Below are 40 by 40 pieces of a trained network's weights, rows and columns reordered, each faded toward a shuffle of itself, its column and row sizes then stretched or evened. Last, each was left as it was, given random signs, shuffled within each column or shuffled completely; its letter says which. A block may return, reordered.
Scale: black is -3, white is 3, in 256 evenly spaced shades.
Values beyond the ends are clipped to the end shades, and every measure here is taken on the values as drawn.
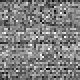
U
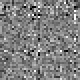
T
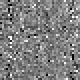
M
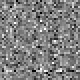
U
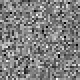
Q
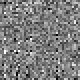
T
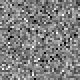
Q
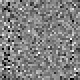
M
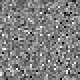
Q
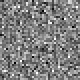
Q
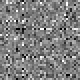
U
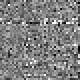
T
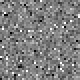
Q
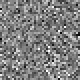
M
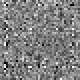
T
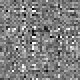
U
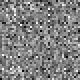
T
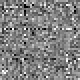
T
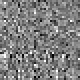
U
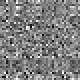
U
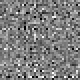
T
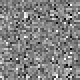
T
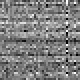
U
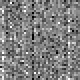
M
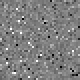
Q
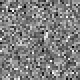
Q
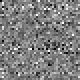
T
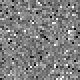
Q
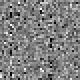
M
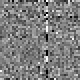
T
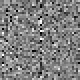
M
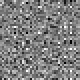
U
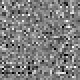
T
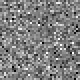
Q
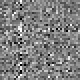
T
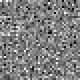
Q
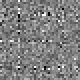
T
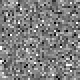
Q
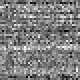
U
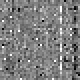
U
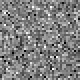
Q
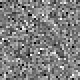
Q
